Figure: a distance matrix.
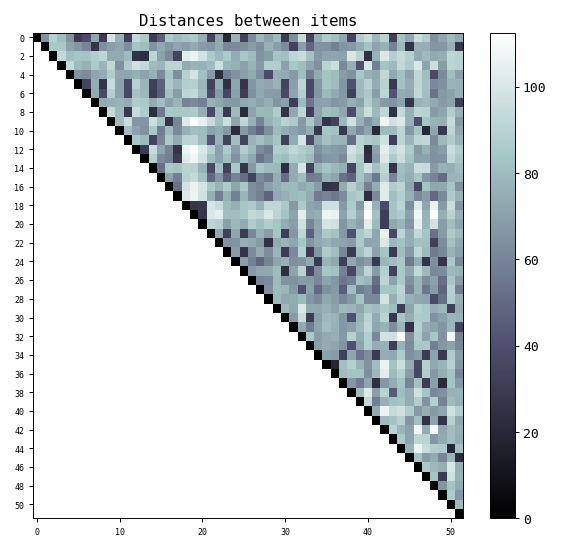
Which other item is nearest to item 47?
10
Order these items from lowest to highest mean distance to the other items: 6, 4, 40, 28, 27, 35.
6, 27, 28, 4, 35, 40
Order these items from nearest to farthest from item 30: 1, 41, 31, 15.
15, 1, 31, 41
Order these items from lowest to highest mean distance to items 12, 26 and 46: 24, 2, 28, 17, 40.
17, 40, 2, 28, 24
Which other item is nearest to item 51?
45
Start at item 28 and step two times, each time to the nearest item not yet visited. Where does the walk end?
4
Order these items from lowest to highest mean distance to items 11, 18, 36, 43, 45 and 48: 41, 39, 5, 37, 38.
5, 38, 37, 41, 39
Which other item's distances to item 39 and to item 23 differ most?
0
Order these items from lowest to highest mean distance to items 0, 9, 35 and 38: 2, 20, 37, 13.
37, 13, 2, 20
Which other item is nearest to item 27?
32
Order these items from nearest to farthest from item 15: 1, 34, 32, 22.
34, 22, 1, 32
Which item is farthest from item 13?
19
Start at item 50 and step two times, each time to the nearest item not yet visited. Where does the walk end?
29
